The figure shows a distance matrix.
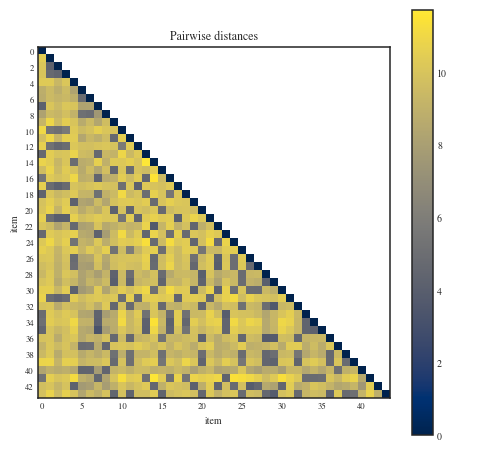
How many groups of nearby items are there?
5
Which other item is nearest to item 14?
22
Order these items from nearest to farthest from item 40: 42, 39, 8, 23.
8, 42, 23, 39
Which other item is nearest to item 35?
7
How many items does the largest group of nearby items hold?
12
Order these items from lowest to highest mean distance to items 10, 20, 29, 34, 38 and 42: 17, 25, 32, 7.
32, 25, 7, 17
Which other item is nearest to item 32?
29
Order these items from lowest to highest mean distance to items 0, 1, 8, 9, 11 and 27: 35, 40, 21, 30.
40, 35, 30, 21
